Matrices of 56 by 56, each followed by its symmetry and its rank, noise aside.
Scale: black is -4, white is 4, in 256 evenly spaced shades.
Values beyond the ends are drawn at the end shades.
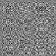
no symmetry, rank six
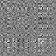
symmetric, rank five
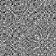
symmetric, rank seven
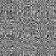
no symmetry, rank five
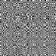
no symmetry, rank five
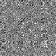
symmetric, rank seven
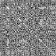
symmetric, rank six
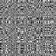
antisymmetric, rank six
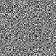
symmetric, rank seven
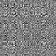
no symmetry, rank six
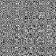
no symmetry, rank six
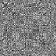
symmetric, rank seven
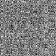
no symmetry, rank seven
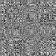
symmetric, rank five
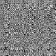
no symmetry, rank seven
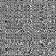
no symmetry, rank seven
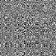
no symmetry, rank five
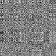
no symmetry, rank six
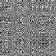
no symmetry, rank five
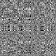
no symmetry, rank seven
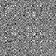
symmetric, rank seven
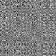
antisymmetric, rank six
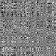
no symmetry, rank six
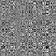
no symmetry, rank five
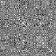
symmetric, rank six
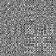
symmetric, rank five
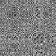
symmetric, rank seven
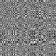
no symmetry, rank five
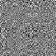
no symmetry, rank seven
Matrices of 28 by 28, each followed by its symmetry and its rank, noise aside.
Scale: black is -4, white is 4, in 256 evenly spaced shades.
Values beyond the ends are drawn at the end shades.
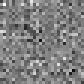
symmetric, rank six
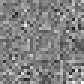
symmetric, rank seven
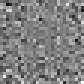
no symmetry, rank six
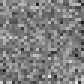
no symmetry, rank eight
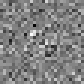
symmetric, rank six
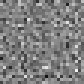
antisymmetric, rank six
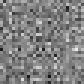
no symmetry, rank seven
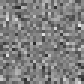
antisymmetric, rank six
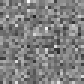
no symmetry, rank seven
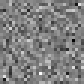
antisymmetric, rank eight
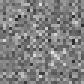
symmetric, rank eight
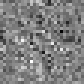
antisymmetric, rank six
